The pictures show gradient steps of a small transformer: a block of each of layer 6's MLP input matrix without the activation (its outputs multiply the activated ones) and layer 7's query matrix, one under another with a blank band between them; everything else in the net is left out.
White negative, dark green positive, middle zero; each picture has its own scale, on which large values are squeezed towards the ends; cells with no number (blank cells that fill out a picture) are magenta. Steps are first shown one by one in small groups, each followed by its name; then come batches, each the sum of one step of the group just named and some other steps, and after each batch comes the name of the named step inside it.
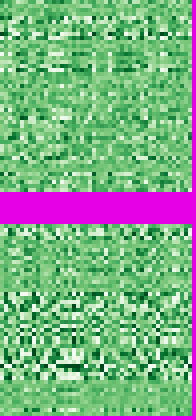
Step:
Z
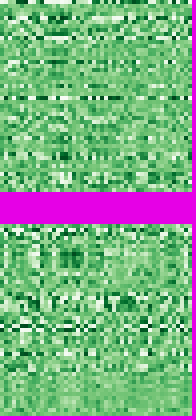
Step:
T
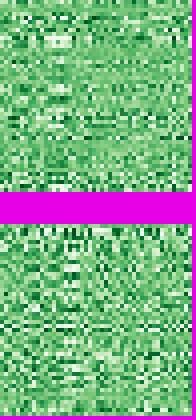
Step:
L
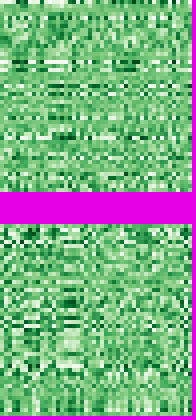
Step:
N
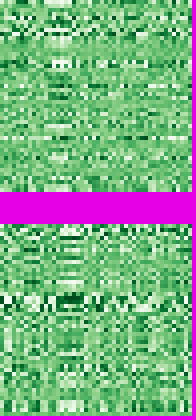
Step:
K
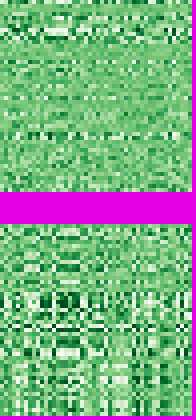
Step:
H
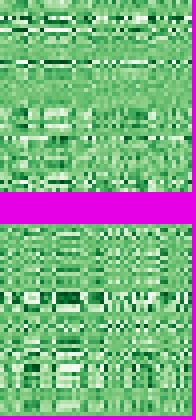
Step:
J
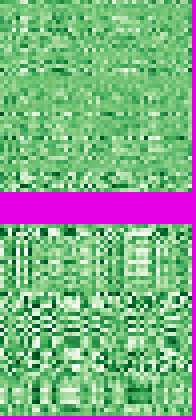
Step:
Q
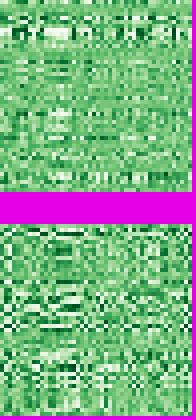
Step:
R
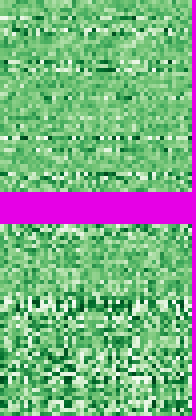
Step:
K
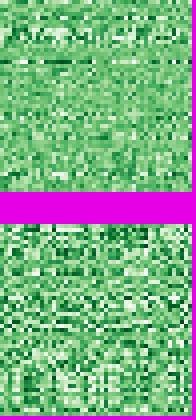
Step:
R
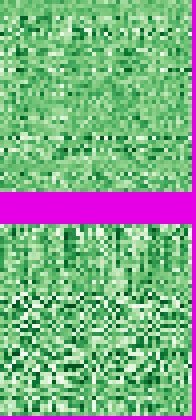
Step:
Z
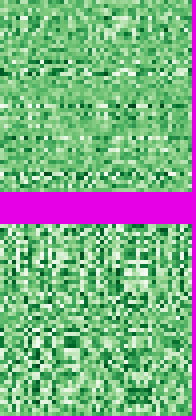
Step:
Q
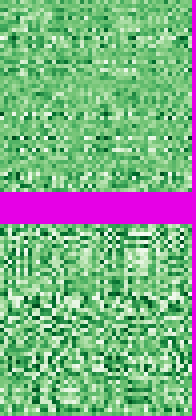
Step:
Q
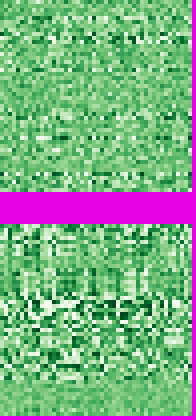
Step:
Z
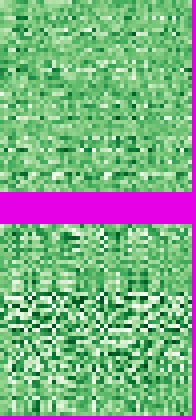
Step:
K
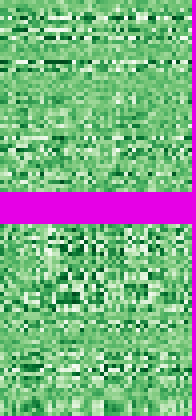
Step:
J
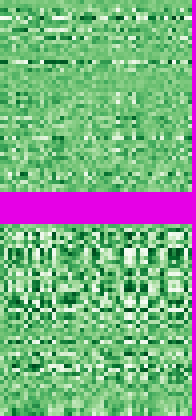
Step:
J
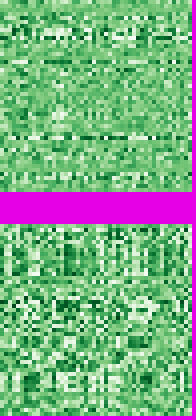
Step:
R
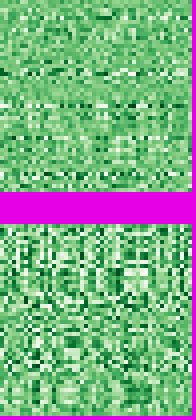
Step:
Q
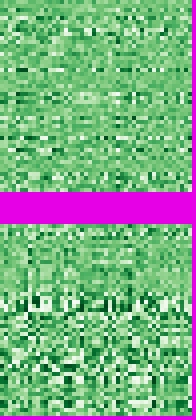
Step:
Z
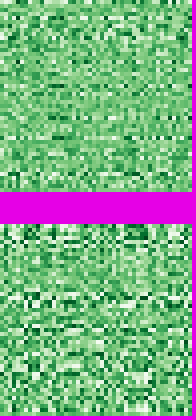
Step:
N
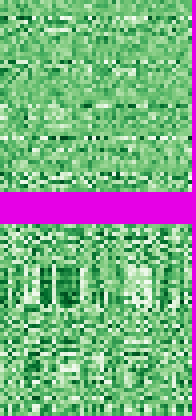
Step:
J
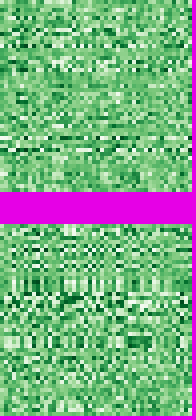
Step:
K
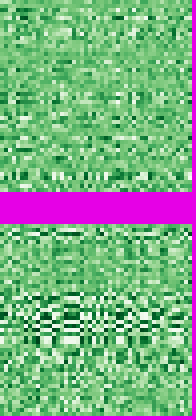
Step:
R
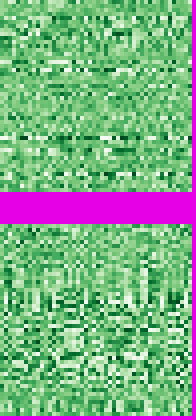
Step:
N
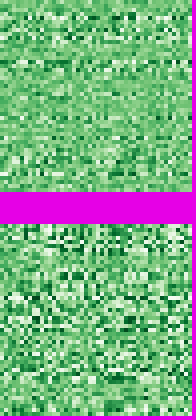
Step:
L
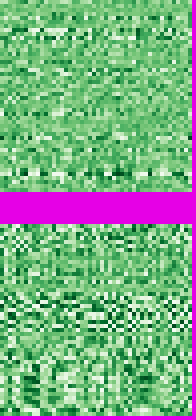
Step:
R
